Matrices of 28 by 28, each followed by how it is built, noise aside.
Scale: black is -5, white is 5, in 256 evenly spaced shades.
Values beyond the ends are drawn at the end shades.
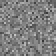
noise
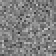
noise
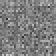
blocks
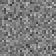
repeating rows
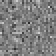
low rank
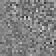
upper triangular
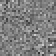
block diagonal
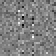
uneven columns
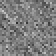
Toeplitz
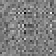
low rank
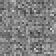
blocks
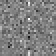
uneven columns
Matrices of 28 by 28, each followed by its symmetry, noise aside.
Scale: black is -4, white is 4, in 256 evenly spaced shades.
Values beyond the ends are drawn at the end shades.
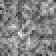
symmetric across the other diagonal.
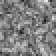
no symmetry.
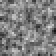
no symmetry.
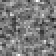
same after a half turn.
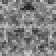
mirrored left to right.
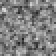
same after a half turn.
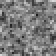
same after a half turn.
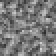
same after a half turn.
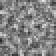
symmetric across the other diagonal.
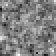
symmetric across the other diagonal.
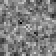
same after a half turn.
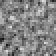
no symmetry.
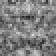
mirrored left to right.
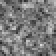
symmetric across the other diagonal.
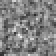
symmetric across the other diagonal.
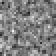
no symmetry.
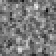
same after a half turn.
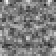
mirrored left to right.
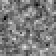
no symmetry.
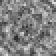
symmetric across the other diagonal.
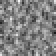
same after a half turn.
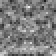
mirrored left to right.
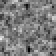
same after a half turn.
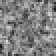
same after a half turn.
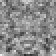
mirrored left to right.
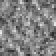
same after a half turn.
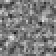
same after a half turn.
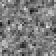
same after a half turn.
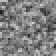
no symmetry.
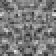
mirrored left to right.
